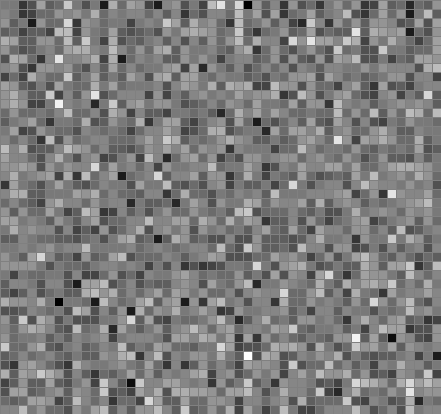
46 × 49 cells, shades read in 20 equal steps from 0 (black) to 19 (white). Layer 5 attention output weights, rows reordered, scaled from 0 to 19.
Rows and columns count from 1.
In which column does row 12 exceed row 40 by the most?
7
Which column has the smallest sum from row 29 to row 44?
8
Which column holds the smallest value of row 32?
9
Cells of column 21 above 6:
36
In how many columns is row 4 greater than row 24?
24
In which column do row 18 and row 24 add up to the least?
12
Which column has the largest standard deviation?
46
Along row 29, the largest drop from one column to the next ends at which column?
15
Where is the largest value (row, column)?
40, 28
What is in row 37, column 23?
11
